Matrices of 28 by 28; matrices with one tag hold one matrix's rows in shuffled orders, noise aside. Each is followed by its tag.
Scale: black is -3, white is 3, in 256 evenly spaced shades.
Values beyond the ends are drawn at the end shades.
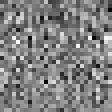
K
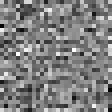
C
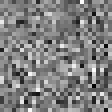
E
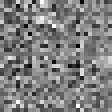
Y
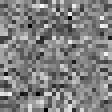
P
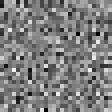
K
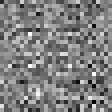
E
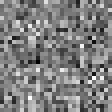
E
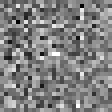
Y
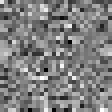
P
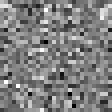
P
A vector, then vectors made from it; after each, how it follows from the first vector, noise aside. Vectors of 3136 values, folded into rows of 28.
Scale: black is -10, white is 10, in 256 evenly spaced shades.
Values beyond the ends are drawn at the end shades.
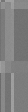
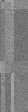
copied.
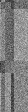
negated, scaled up.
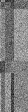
negated, scaled up.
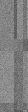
reversed, negated.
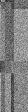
negated, scaled up.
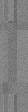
wrapped around, negated, shrunk.
